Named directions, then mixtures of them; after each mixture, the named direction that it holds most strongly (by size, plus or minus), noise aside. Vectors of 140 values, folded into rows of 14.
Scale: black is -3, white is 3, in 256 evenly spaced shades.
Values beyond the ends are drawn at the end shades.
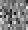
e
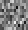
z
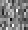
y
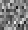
z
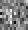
e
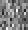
y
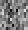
y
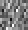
y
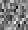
z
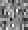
y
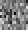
e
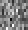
y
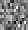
z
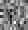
z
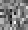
e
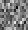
z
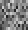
z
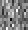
y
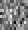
z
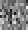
e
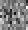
e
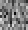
e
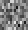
z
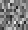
z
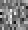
e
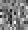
e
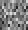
e
